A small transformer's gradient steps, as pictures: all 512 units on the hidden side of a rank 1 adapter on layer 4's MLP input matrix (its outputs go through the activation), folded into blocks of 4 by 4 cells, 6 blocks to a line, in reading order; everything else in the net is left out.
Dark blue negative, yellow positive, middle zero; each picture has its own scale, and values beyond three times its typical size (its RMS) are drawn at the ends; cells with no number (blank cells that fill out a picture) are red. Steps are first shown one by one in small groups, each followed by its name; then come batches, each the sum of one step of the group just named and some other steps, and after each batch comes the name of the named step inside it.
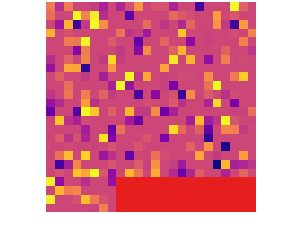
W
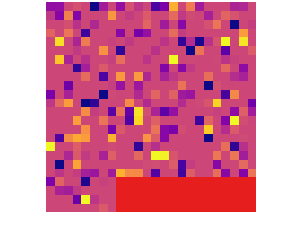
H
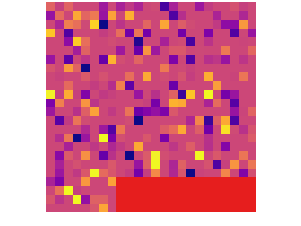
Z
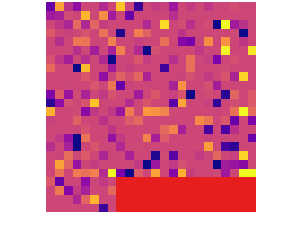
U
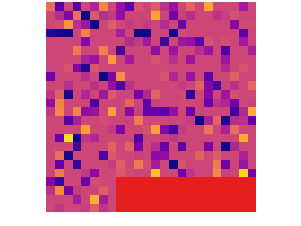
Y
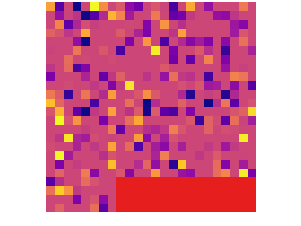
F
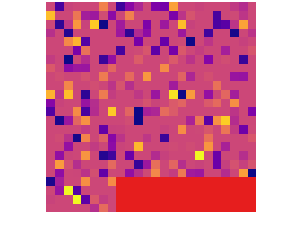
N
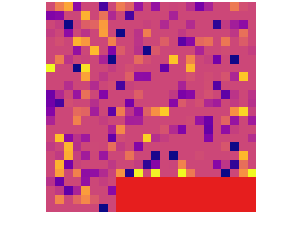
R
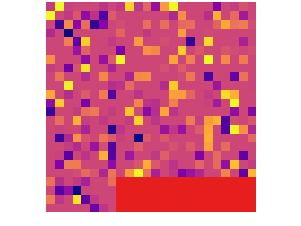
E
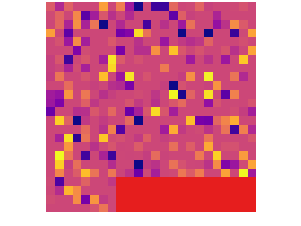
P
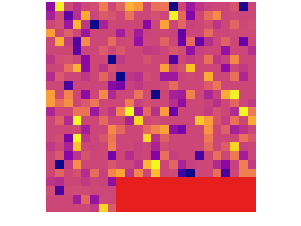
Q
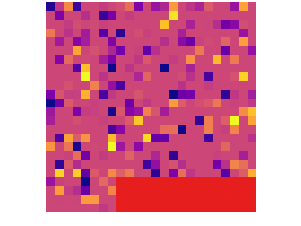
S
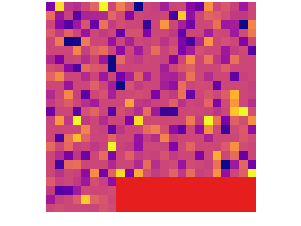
Q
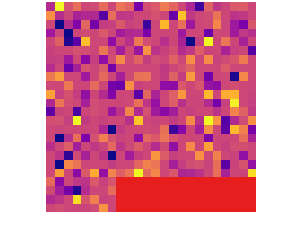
E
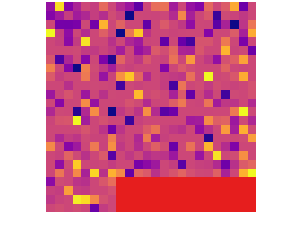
U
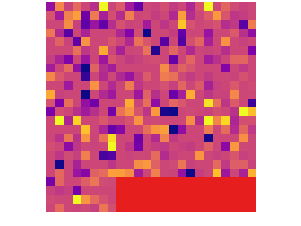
Q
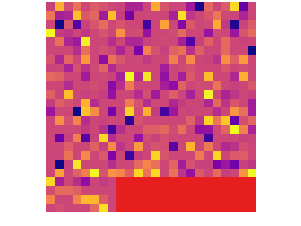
W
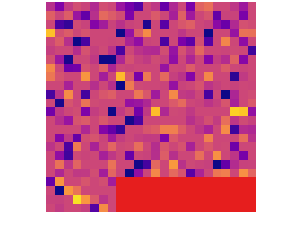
N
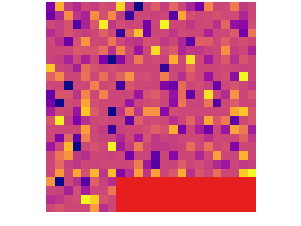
U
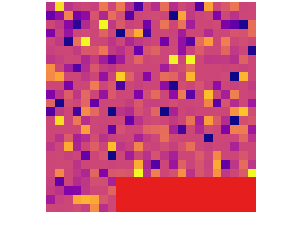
R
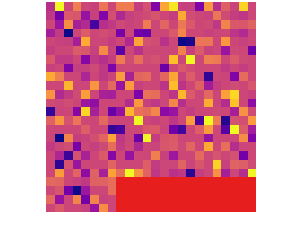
E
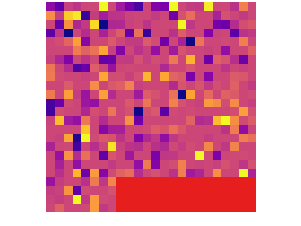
N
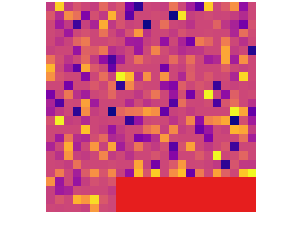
R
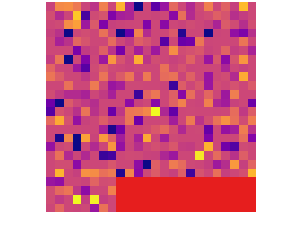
P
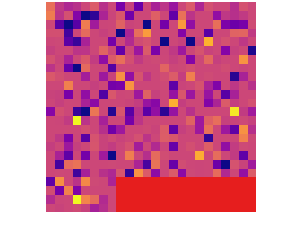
F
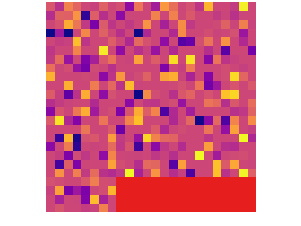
Y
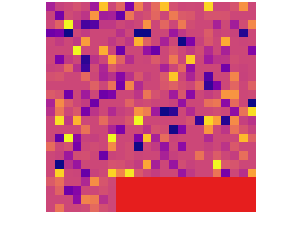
Y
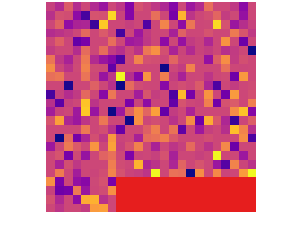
Y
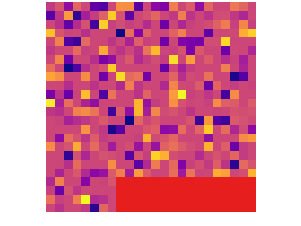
H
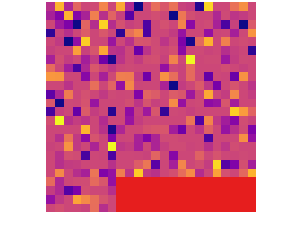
R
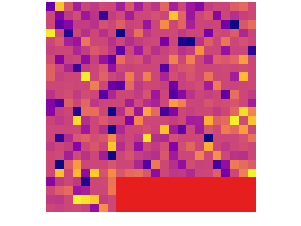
S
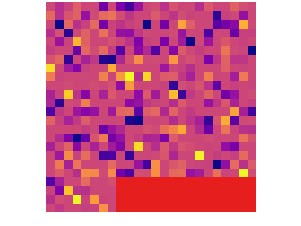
N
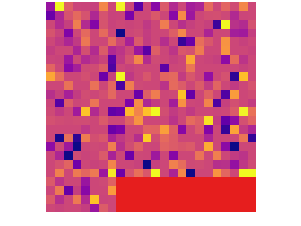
U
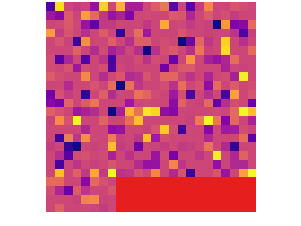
U
